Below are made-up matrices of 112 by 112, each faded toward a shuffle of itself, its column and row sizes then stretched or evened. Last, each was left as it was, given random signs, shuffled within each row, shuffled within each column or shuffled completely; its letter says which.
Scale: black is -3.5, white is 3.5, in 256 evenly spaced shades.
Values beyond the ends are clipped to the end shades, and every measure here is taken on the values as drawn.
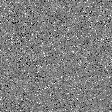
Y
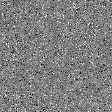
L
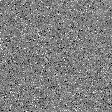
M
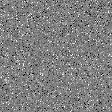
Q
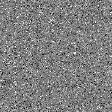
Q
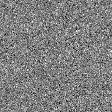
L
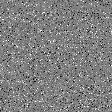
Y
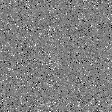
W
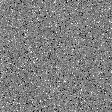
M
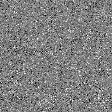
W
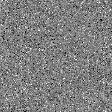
L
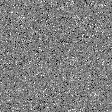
Y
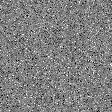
M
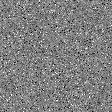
M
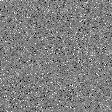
Y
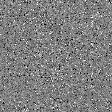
W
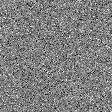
M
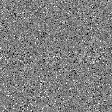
Q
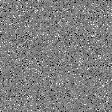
Q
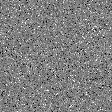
M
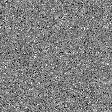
Y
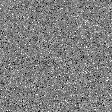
Y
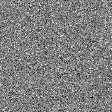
W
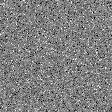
M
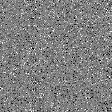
Q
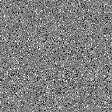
Q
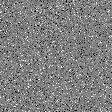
M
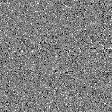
Q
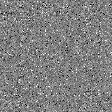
W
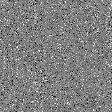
L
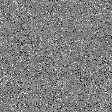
W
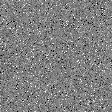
L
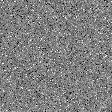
M
